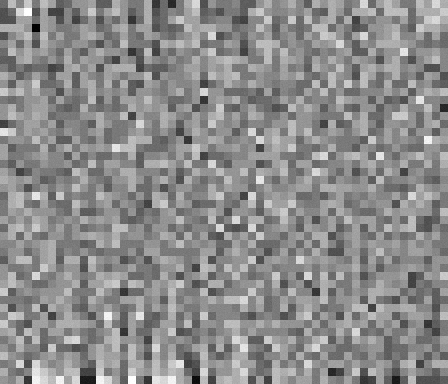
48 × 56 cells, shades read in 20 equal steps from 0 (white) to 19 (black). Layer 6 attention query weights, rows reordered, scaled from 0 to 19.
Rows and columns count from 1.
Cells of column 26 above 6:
36
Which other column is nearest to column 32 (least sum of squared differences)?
49
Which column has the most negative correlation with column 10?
19
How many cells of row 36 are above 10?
10
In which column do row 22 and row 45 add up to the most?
51
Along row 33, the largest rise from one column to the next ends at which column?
33
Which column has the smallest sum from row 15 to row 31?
32
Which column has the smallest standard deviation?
44
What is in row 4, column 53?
4
